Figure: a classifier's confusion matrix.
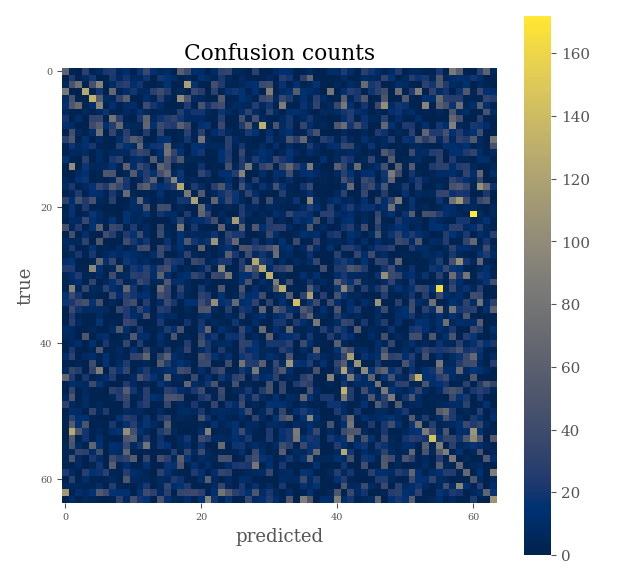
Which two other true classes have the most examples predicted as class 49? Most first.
19, 3
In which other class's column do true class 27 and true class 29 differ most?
23
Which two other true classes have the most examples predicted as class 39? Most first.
45, 3
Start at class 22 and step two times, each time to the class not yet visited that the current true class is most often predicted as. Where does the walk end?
60
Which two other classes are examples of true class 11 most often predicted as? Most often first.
15, 63
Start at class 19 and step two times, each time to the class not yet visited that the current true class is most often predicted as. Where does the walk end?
28
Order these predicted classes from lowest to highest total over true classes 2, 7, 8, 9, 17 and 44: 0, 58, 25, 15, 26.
25, 0, 15, 26, 58
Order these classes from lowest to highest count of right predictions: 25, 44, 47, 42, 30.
25, 47, 44, 42, 30
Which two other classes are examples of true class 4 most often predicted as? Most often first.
17, 55
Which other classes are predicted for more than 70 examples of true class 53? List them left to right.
1, 9, 21, 34, 60
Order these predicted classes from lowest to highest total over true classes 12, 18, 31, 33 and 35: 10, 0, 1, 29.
0, 10, 1, 29
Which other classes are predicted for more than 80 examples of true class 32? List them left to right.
1, 41, 55
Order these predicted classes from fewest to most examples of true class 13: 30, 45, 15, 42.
30, 42, 45, 15
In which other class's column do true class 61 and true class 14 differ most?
1
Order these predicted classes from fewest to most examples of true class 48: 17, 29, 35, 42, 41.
29, 42, 17, 35, 41
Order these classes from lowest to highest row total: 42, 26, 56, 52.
52, 26, 56, 42
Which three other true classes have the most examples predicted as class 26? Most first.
15, 43, 23
